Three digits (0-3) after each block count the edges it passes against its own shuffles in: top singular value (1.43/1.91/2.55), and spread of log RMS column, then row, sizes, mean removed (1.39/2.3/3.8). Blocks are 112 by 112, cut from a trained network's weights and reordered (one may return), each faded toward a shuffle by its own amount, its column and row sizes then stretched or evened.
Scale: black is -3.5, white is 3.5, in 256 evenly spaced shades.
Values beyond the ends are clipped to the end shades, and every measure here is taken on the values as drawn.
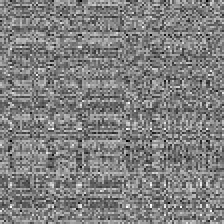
3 1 1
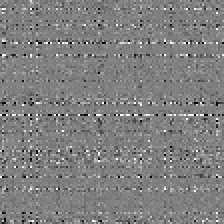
2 2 3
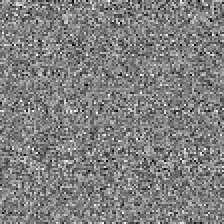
0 0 2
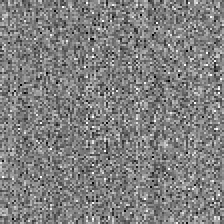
2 1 0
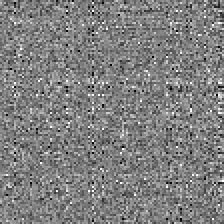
2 2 1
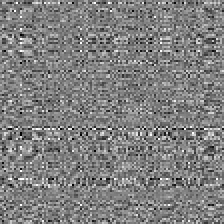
3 1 3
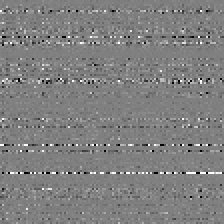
2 1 3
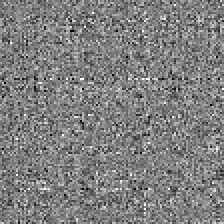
1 1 2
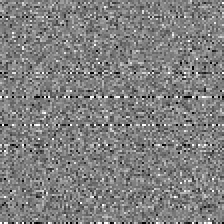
3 1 2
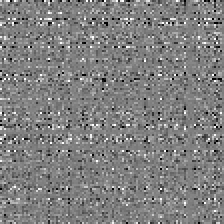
0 2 3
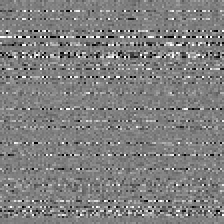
3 0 3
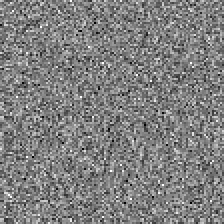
2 0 0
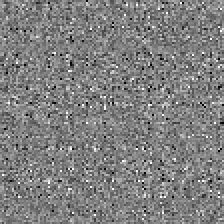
0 2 2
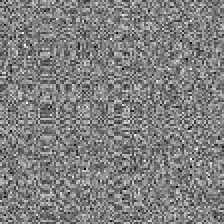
3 1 0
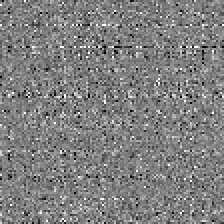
2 2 2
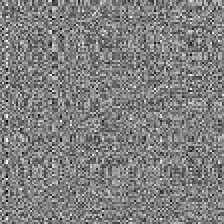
3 2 1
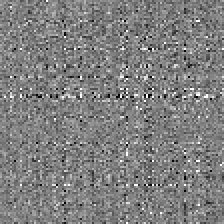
2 2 2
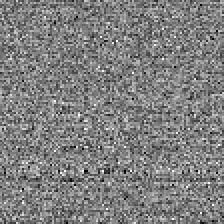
2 0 1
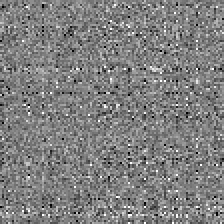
1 2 2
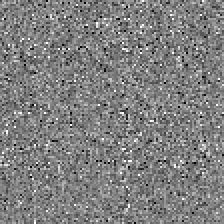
0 1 1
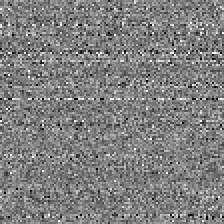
2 1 2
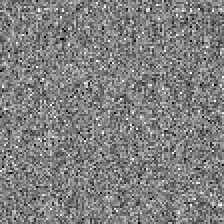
1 0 0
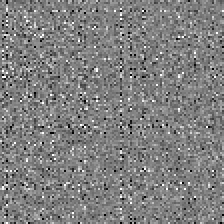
0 2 2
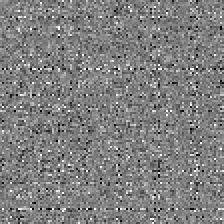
2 2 2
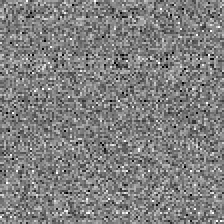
2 0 1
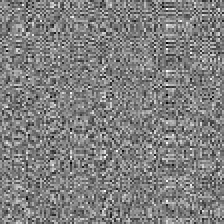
3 2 1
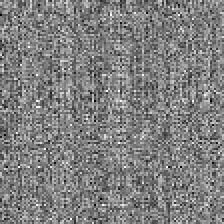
2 1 1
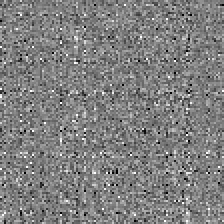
0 2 2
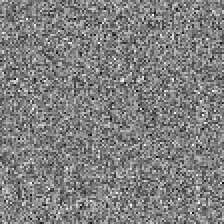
0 0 1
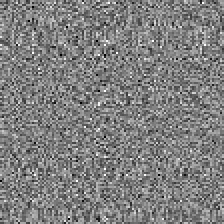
3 1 1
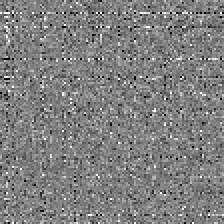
2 2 2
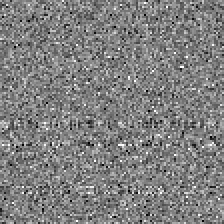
2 0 1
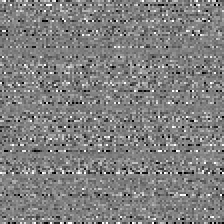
1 0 3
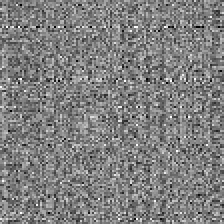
2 0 2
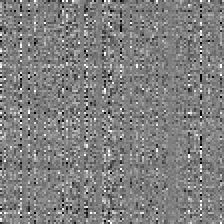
2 3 1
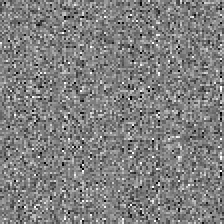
1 2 1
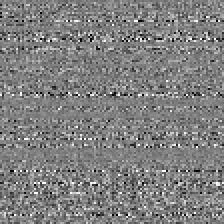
1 0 3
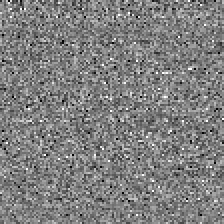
0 0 2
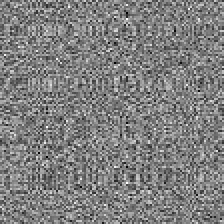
3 1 0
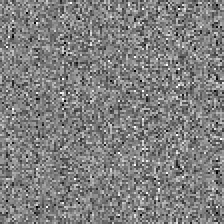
0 2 0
